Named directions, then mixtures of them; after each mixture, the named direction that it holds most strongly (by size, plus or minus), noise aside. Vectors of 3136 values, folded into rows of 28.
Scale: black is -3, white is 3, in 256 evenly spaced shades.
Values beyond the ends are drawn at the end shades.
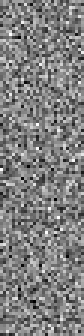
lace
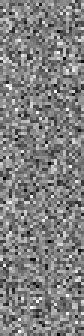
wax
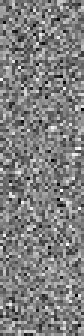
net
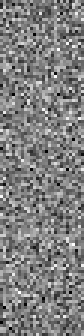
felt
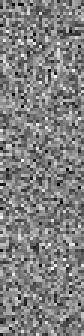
felt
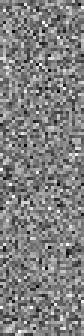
net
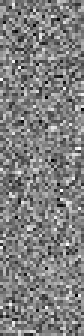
net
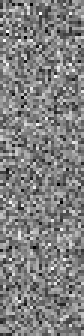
felt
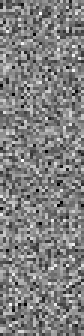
felt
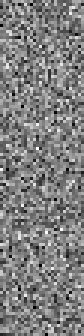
lace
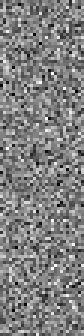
felt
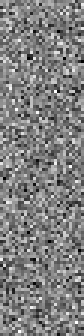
wax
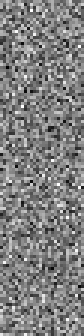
net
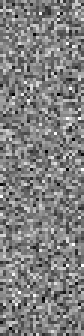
felt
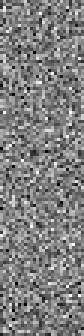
felt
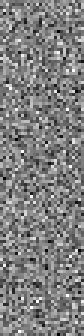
wax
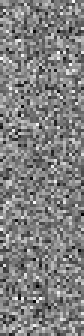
wax
